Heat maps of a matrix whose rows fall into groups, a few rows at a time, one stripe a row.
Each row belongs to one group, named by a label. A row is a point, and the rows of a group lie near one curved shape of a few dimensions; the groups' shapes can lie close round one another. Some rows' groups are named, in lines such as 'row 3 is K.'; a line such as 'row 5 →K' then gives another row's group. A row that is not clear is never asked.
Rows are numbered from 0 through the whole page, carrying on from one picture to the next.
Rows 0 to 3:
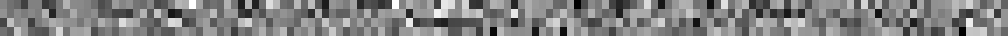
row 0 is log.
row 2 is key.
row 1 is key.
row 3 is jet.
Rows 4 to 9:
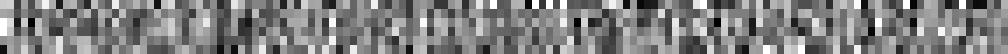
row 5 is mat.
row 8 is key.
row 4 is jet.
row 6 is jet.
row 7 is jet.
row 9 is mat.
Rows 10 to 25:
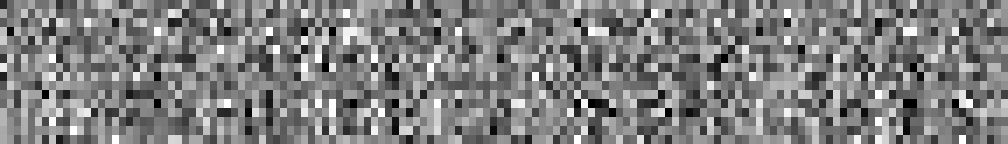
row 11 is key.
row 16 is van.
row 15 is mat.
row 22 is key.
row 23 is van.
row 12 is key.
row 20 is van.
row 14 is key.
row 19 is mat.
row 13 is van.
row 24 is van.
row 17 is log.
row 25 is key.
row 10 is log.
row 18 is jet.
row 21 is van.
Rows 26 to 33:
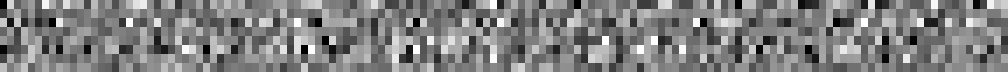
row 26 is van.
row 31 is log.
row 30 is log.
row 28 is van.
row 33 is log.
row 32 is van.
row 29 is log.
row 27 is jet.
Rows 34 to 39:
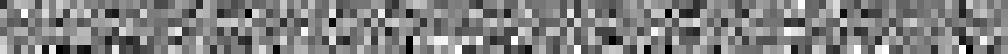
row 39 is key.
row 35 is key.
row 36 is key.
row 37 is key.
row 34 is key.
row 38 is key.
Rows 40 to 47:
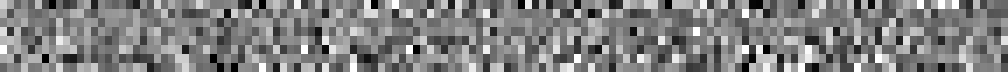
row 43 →van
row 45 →log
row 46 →van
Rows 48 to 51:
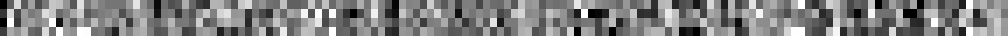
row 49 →van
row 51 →key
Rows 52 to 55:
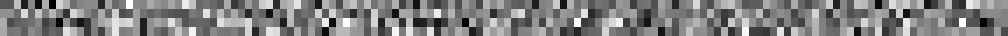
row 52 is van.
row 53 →van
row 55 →log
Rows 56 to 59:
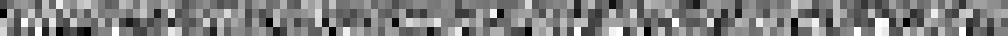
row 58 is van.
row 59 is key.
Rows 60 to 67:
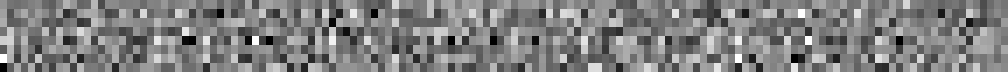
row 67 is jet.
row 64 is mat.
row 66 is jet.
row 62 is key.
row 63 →key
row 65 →mat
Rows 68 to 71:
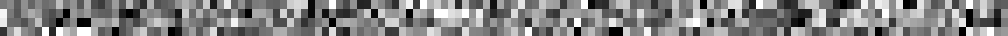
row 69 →key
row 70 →key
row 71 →key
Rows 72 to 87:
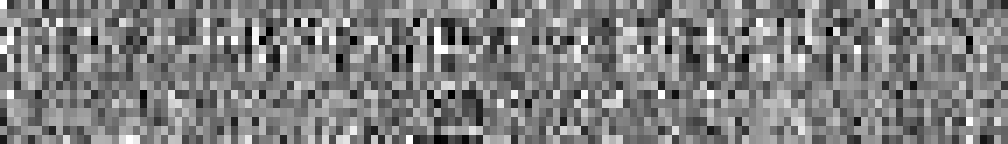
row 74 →log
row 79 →mat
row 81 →log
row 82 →mat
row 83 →key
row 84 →mat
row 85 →key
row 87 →key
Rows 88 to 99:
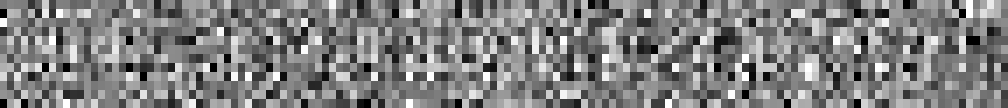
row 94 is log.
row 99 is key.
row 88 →van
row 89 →key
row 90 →jet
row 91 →log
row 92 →van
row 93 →jet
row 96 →log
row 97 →van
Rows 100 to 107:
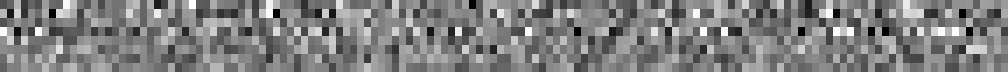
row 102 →key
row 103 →jet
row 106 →van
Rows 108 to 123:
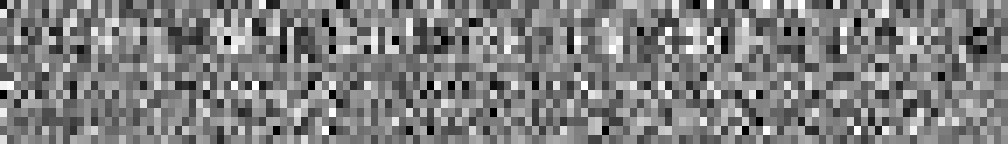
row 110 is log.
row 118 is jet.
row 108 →mat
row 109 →van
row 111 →key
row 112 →log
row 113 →key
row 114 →jet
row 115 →van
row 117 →mat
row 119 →log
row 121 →jet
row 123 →log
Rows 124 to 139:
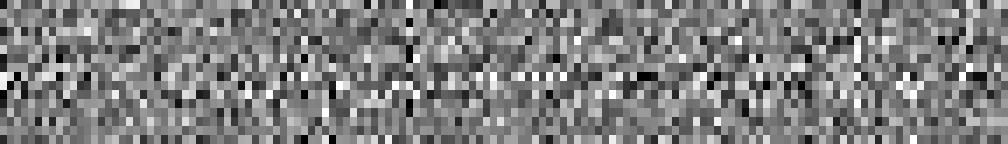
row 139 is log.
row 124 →key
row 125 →jet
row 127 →key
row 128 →jet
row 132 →jet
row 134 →log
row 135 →log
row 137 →van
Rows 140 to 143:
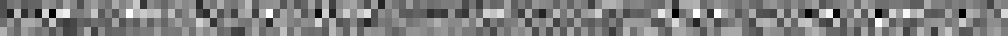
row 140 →key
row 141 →van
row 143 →jet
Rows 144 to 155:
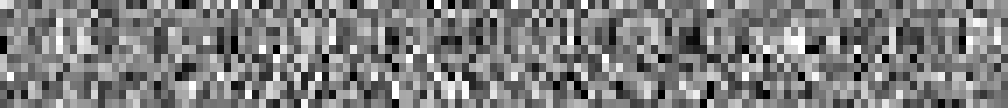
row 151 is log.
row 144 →mat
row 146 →jet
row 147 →key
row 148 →key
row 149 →mat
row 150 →log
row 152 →mat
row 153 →log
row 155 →jet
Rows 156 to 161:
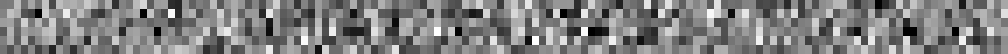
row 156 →key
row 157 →mat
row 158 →van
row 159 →van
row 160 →jet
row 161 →van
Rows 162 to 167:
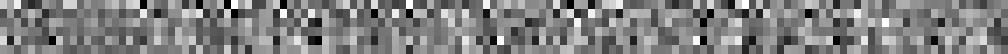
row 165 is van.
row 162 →log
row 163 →log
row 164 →jet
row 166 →van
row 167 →log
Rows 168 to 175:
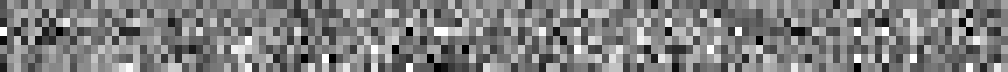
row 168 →jet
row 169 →van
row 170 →key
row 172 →jet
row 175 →key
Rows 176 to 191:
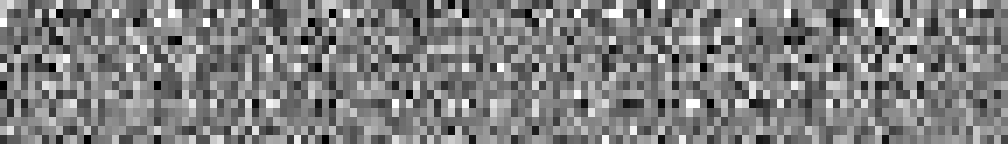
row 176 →mat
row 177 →key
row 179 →van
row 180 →key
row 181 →log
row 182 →mat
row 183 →van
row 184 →key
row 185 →jet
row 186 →log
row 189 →jet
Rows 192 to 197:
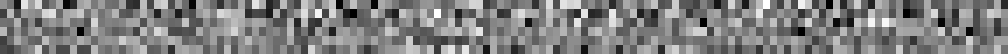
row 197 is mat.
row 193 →van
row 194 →jet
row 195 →key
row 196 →key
